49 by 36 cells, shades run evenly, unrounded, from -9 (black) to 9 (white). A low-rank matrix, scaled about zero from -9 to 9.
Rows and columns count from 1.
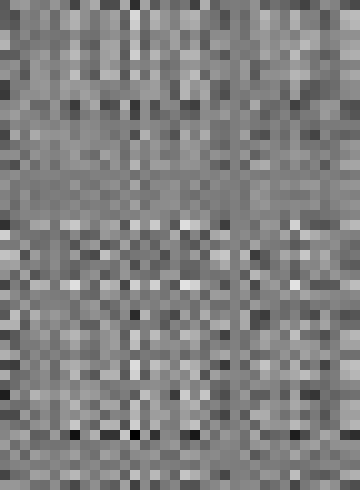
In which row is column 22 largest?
26
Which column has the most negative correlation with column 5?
34
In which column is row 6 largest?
14
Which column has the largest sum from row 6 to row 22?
19
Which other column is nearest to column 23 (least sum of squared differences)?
33
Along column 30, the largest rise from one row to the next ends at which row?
29
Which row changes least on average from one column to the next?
18
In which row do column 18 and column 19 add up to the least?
44
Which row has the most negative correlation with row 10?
24
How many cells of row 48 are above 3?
7
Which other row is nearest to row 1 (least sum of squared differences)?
11
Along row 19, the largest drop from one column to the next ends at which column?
15
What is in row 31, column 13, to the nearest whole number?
1
